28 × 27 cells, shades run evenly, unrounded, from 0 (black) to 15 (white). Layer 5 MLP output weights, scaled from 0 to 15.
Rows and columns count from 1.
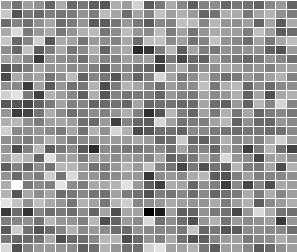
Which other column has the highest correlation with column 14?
22
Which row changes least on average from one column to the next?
8
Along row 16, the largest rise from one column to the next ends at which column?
17
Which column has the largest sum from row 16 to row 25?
12
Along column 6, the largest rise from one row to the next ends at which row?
21
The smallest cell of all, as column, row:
14, 24
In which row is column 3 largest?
6
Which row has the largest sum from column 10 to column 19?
28
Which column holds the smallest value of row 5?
5
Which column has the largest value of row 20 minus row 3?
7
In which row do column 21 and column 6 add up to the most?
18
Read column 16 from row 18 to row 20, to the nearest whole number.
6 7 9
